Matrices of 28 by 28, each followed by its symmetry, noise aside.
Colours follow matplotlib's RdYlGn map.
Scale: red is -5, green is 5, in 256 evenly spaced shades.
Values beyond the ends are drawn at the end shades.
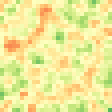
symmetric.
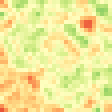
symmetric across the other diagonal.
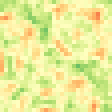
symmetric across the other diagonal.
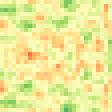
mirrored top to bottom.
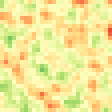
symmetric across the other diagonal.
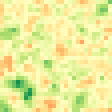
symmetric across the other diagonal.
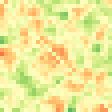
symmetric across the other diagonal.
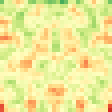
mirrored left to right.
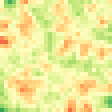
symmetric across the other diagonal.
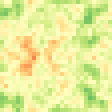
mirrored top to bottom.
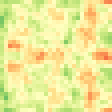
mirrored top to bottom.
